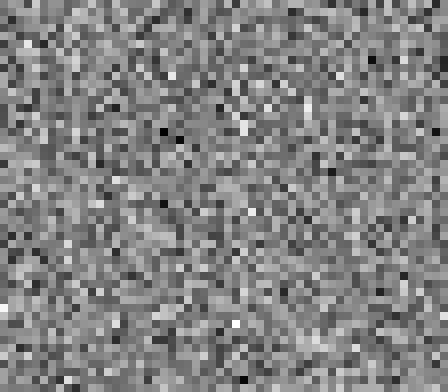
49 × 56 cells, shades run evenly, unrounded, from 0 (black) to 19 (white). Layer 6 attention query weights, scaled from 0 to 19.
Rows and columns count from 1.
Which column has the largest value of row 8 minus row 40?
51
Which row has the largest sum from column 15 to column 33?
23
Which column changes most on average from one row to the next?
15
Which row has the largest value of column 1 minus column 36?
24
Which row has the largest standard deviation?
17
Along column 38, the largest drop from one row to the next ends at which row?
2
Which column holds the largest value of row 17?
31
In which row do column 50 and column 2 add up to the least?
8
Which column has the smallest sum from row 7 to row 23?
7
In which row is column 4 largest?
6
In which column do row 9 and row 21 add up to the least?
1
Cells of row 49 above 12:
17
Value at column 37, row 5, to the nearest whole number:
4
